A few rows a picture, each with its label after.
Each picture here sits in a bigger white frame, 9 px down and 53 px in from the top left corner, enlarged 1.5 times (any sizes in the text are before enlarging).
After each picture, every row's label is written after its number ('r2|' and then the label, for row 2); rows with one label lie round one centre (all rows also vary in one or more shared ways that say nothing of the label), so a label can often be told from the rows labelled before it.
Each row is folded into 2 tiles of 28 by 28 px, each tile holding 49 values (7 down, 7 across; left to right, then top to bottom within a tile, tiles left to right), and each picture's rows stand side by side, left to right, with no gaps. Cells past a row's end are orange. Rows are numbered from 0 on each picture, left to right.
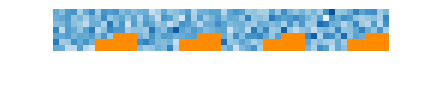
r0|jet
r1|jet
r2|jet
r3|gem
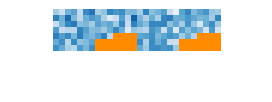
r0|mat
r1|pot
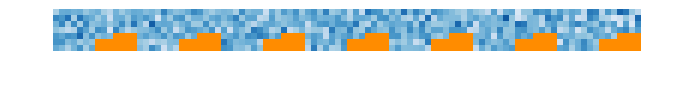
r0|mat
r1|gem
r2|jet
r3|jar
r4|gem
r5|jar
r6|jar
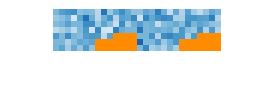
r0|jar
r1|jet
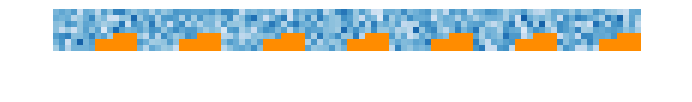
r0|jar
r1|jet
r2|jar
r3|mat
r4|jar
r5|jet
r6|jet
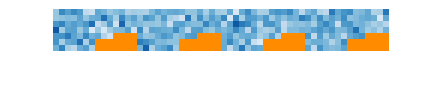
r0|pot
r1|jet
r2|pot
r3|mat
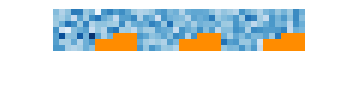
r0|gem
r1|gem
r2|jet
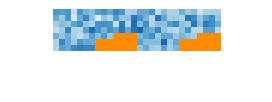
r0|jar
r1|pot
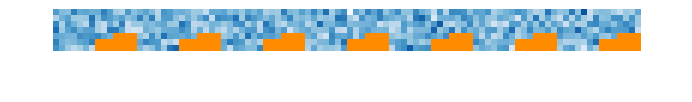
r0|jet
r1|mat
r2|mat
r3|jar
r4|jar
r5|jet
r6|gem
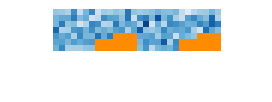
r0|jet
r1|pot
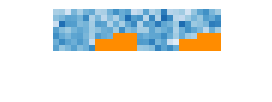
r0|pot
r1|pot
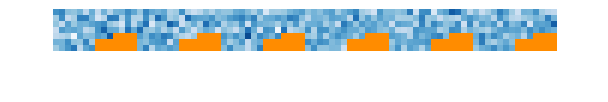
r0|jar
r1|pot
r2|mat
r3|jet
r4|jar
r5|gem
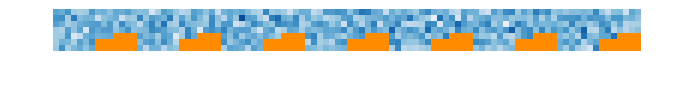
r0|jar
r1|pot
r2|pot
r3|gem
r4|jet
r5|jet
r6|mat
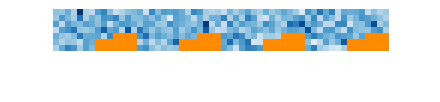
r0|gem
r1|gem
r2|pot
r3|gem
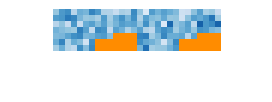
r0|mat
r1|gem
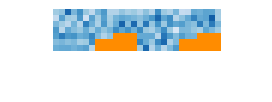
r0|gem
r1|pot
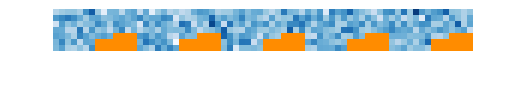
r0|mat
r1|pot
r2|pot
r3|mat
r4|gem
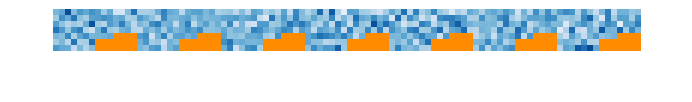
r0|mat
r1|gem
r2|jet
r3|gem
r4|gem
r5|jar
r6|jar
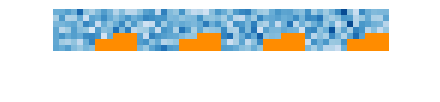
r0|gem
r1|mat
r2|gem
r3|mat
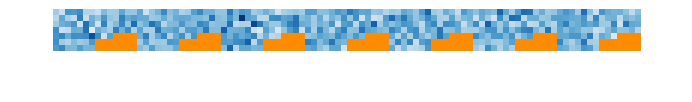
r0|gem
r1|gem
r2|pot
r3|jet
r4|mat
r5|gem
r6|pot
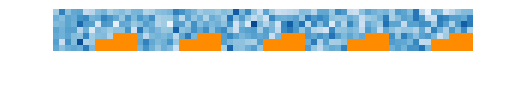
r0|pot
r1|jet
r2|gem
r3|mat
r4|pot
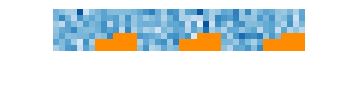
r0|gem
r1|jar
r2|mat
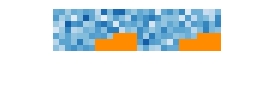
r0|jar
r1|mat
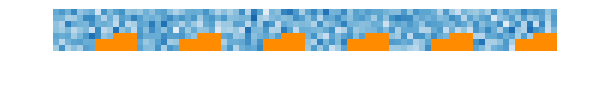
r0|jar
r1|pot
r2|jar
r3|jar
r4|mat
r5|jet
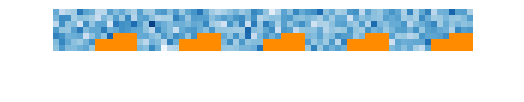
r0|gem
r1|gem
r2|mat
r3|jar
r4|jar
